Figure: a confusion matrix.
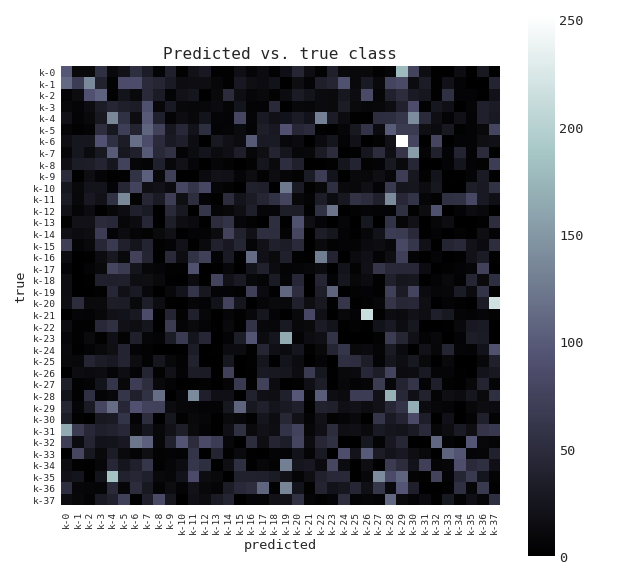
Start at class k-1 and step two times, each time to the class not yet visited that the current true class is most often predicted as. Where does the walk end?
k-3
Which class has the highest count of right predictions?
k-28
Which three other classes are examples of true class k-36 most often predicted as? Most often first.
k-19, k-17, k-29
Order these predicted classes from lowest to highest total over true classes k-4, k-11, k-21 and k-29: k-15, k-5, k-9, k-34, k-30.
k-34, k-9, k-15, k-5, k-30
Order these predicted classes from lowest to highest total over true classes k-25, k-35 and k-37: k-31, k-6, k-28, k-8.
k-31, k-6, k-8, k-28
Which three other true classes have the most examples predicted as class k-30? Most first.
k-29, k-7, k-4
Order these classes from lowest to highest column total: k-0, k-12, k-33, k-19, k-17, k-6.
k-33, k-12, k-17, k-0, k-6, k-19
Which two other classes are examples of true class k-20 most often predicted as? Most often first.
k-37, k-14
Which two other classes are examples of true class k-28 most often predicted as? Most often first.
k-11, k-8
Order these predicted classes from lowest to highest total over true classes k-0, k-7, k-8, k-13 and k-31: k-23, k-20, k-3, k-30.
k-23, k-3, k-20, k-30
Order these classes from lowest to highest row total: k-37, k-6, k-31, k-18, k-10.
k-18, k-37, k-10, k-31, k-6
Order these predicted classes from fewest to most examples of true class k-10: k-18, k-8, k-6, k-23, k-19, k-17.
k-18, k-8, k-17, k-23, k-6, k-19
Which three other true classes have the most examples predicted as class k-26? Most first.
k-21, k-33, k-2
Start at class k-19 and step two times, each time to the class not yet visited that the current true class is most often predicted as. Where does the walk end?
k-16
